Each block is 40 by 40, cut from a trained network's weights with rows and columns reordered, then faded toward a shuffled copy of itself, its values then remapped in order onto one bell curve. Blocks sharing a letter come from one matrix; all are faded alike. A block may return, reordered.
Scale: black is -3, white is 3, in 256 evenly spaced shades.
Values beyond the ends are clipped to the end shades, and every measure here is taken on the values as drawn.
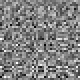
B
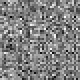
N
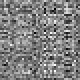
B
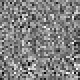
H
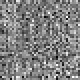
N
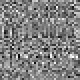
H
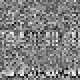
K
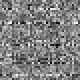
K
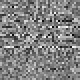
K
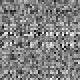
K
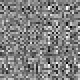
B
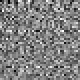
B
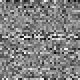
K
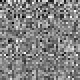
B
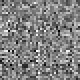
N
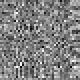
N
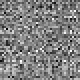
H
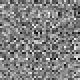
H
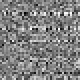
K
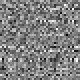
B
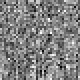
N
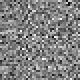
H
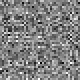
H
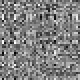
B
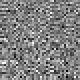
H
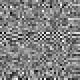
B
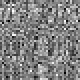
H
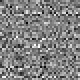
B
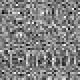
H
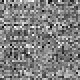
N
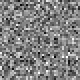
H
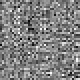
N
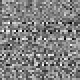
K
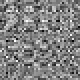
B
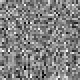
N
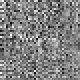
N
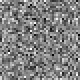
N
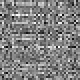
K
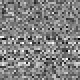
K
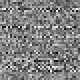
K
